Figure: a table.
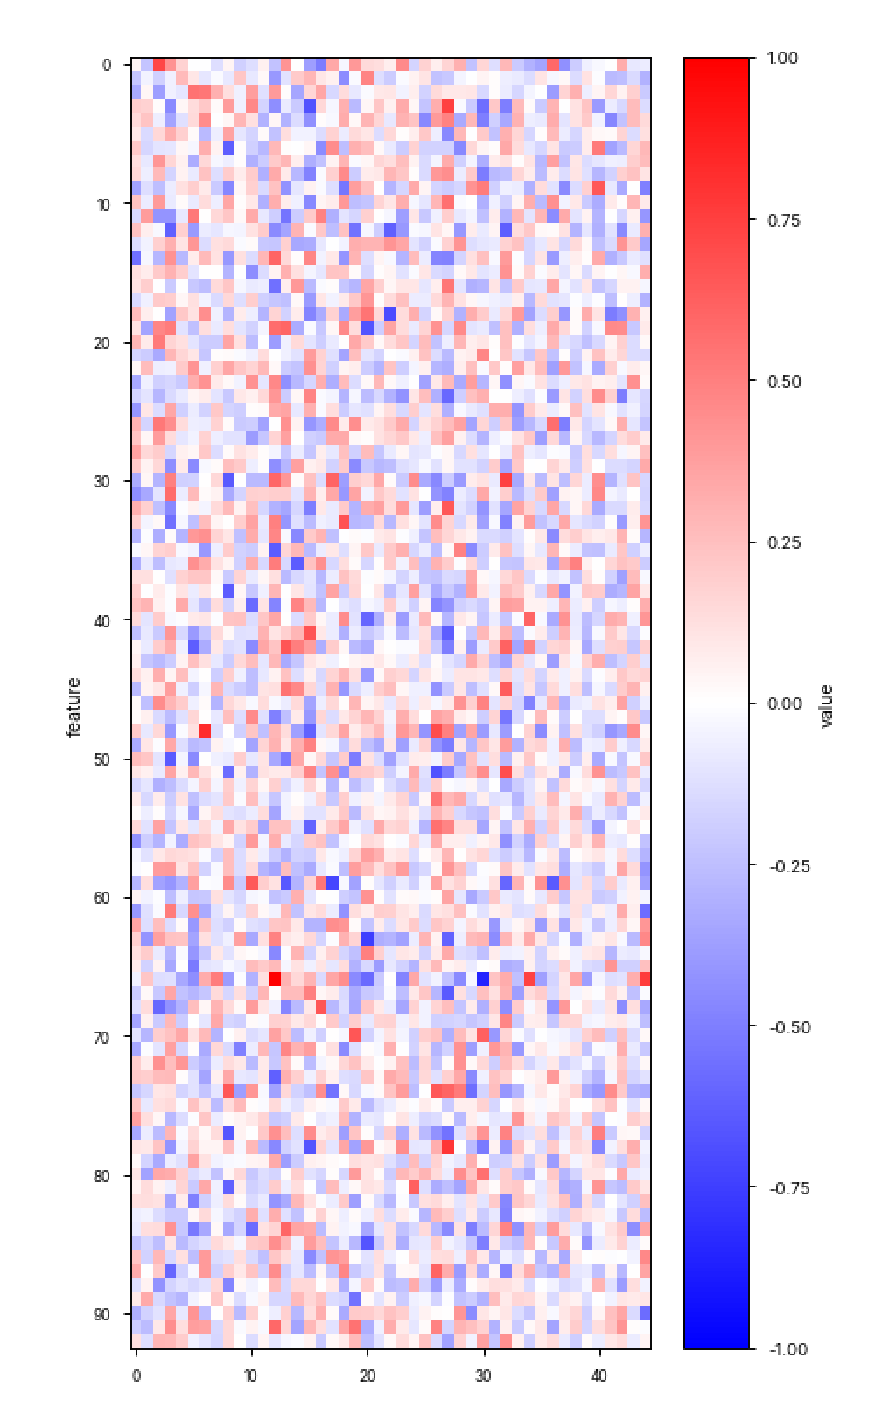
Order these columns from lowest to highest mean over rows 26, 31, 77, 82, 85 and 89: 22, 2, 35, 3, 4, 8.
8, 4, 2, 35, 22, 3
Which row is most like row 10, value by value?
55
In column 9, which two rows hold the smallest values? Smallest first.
71, 74
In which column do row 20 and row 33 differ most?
12
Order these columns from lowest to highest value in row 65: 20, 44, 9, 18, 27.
20, 9, 27, 18, 44
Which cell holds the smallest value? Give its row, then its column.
66, 30
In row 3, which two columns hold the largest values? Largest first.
27, 10
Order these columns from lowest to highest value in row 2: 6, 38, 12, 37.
37, 38, 12, 6
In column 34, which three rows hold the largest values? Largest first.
66, 40, 42
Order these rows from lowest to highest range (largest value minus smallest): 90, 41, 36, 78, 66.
90, 36, 41, 78, 66
